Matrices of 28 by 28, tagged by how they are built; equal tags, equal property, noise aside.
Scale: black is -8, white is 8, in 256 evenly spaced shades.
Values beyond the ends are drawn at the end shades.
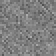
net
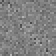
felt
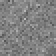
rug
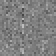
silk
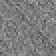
net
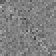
felt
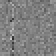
silk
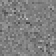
felt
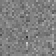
silk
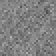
rug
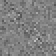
felt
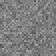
rug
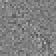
felt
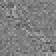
felt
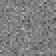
silk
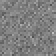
rug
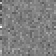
silk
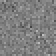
felt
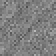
rug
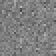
silk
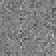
silk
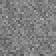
net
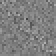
felt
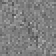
felt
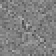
felt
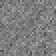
rug
